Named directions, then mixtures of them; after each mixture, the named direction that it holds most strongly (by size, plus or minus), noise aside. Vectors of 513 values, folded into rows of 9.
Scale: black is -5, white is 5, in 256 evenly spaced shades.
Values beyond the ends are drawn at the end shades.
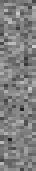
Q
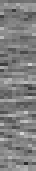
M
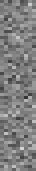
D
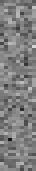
Q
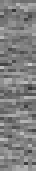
M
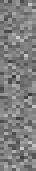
D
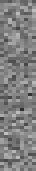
Q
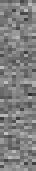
M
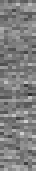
M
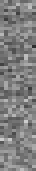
Q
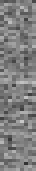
Q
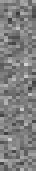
Q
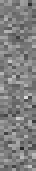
D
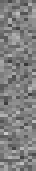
D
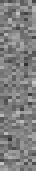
Q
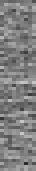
M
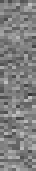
D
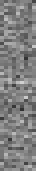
Q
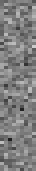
Q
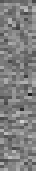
Q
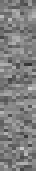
D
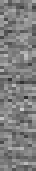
M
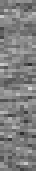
M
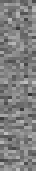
Q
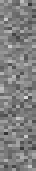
D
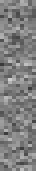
D
